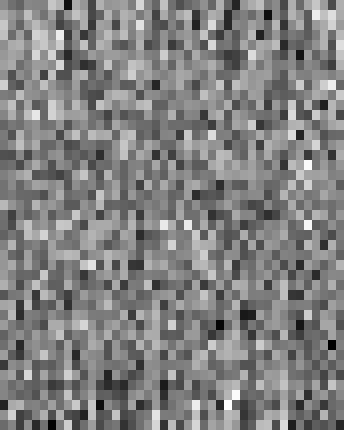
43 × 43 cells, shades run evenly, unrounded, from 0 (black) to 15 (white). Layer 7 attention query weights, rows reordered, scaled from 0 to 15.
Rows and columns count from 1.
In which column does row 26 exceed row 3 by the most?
25
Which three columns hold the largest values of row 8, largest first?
17, 7, 11
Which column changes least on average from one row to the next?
12
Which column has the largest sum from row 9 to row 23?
37
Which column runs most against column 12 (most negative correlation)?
18
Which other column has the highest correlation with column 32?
43
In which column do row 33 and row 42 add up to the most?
20
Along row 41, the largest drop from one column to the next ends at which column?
13
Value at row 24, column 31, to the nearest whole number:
10
